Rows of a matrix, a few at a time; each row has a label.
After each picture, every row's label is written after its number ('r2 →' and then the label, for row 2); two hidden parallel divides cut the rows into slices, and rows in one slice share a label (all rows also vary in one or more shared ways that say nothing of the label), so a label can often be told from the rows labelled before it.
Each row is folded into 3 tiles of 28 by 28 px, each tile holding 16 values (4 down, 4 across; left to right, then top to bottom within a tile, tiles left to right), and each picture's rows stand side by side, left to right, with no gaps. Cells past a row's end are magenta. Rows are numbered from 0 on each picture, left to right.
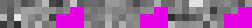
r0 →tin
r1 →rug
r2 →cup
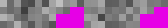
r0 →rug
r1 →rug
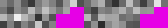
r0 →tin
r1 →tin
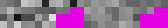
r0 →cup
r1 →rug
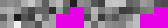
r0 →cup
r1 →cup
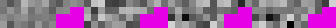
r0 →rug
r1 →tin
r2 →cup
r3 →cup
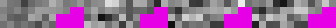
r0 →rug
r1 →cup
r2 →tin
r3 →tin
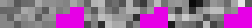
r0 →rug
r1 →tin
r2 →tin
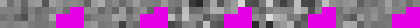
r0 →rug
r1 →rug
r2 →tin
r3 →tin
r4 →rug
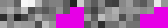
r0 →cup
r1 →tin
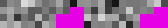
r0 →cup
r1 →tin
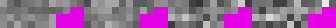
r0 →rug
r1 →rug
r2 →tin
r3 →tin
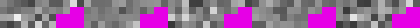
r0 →tin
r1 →rug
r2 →tin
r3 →rug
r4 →tin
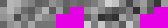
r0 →rug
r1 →cup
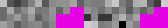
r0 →rug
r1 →cup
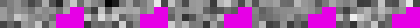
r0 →tin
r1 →tin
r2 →cup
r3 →rug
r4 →tin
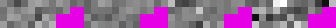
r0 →rug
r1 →rug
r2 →rug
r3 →cup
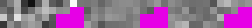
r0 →tin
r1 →rug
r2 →rug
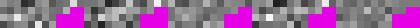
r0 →tin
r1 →tin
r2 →rug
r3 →tin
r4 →rug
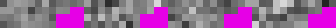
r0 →rug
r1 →tin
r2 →rug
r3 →cup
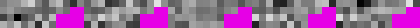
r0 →cup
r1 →tin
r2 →rug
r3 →tin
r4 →tin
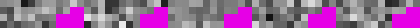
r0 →tin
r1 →tin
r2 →rug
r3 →cup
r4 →tin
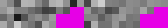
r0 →cup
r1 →rug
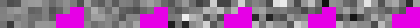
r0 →rug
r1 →rug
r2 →tin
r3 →cup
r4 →cup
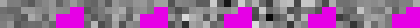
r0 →rug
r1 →rug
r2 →tin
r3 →cup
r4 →rug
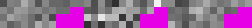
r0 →rug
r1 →tin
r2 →rug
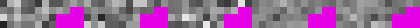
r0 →tin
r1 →cup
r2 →tin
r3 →rug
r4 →rug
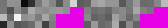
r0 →tin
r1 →rug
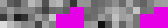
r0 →cup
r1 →rug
